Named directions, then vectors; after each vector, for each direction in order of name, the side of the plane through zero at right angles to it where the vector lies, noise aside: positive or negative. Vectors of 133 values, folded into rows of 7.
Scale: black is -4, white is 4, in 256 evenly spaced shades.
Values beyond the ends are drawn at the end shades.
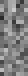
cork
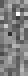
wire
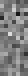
positive, negative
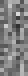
positive, positive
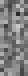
negative, negative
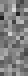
positive, negative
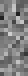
positive, negative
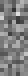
negative, positive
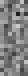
negative, negative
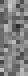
positive, positive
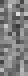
positive, positive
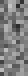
positive, positive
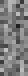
positive, positive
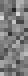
negative, positive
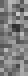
positive, positive
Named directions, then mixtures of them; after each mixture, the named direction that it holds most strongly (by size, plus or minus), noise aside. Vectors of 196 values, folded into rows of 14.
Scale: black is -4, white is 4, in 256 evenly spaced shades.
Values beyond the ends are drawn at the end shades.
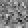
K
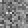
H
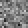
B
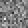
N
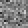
B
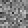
N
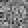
N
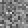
H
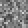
B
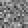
B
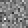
N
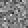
N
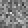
K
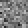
B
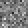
N
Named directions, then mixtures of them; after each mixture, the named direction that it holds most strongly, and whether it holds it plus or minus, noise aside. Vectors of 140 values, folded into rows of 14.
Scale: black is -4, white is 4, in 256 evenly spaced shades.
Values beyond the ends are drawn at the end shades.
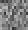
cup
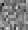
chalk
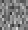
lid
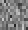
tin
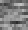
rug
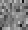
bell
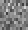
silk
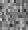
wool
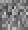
cup, minus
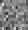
chalk, minus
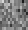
wool, plus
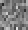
chalk, plus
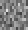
silk, plus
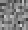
bell, minus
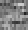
rug, plus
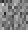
cup, plus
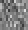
wool, minus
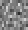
silk, plus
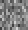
lid, plus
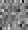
bell, plus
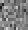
chalk, plus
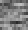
rug, plus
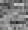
rug, plus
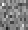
chalk, minus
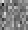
lid, minus
